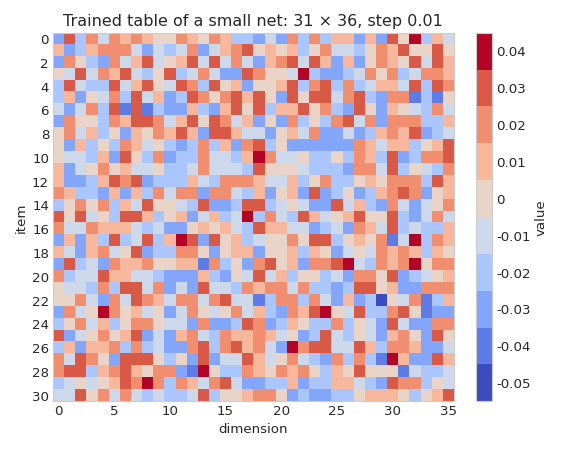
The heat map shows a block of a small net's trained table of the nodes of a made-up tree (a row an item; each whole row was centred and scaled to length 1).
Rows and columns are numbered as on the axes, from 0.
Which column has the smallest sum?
33
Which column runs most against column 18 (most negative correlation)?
11
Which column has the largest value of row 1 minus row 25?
29
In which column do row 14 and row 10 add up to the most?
18
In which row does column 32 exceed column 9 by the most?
17
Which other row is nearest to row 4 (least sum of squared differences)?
2
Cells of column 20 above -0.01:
19
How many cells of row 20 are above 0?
11
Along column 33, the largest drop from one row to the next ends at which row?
22
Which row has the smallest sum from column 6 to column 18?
20
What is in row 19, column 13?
-0.04
